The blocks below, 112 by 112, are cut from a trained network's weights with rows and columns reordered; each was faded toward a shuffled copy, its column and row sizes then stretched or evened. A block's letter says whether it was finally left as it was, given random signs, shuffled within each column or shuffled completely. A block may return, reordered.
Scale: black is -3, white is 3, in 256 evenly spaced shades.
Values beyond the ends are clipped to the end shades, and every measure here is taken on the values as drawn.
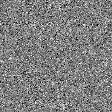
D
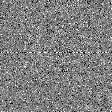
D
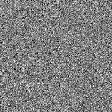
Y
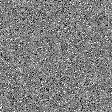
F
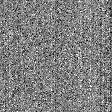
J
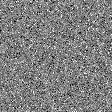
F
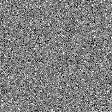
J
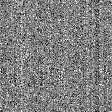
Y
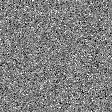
F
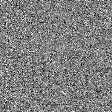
D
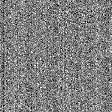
Y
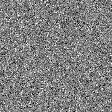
F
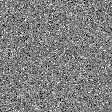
F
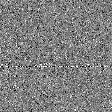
D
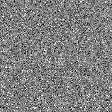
Y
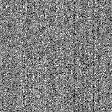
Y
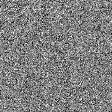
D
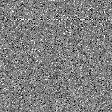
Y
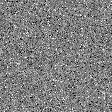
F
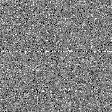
Y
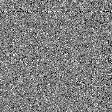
D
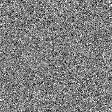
D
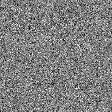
D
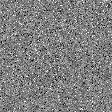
J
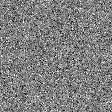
F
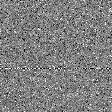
Y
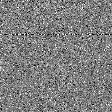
D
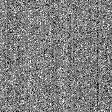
J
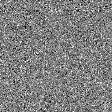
D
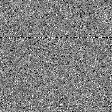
Y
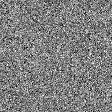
J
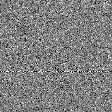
Y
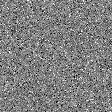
F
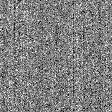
J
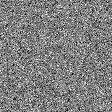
F
